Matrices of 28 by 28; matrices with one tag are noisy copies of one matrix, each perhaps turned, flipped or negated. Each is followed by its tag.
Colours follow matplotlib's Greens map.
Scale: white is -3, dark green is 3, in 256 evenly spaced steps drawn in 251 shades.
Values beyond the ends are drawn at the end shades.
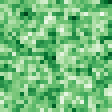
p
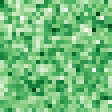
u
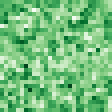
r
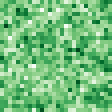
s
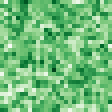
u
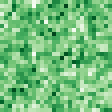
u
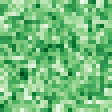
r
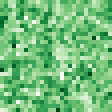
p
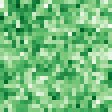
u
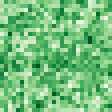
r
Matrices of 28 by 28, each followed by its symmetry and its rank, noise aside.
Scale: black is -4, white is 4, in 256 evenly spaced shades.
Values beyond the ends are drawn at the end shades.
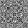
symmetric, rank six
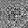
symmetric, rank four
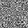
no symmetry, rank six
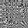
antisymmetric, rank six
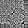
symmetric, rank four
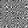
symmetric, rank four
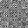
symmetric, rank six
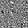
antisymmetric, rank four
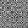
symmetric, rank four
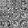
symmetric, rank six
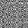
antisymmetric, rank four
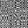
antisymmetric, rank four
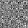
no symmetry, rank four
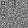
symmetric, rank four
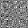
antisymmetric, rank four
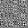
antisymmetric, rank four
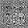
no symmetry, rank five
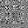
no symmetry, rank five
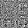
antisymmetric, rank six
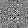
no symmetry, rank four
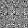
no symmetry, rank six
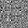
antisymmetric, rank four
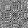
symmetric, rank four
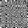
no symmetry, rank four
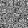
no symmetry, rank six
